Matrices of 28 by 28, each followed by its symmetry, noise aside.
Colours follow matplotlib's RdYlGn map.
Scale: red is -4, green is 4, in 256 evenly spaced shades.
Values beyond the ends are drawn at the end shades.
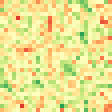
symmetric.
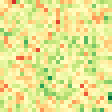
symmetric.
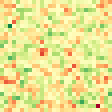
mirrored left to right.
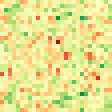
mirrored top to bottom.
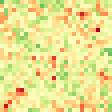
symmetric across the other diagonal.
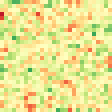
antisymmetric.
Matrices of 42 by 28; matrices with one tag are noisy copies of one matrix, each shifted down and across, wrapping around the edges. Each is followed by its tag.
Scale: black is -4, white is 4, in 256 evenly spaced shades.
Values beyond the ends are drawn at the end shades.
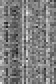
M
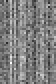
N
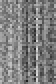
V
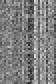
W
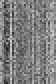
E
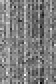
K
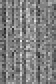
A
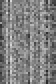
M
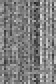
W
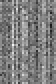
N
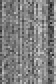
E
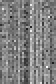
W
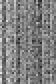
A
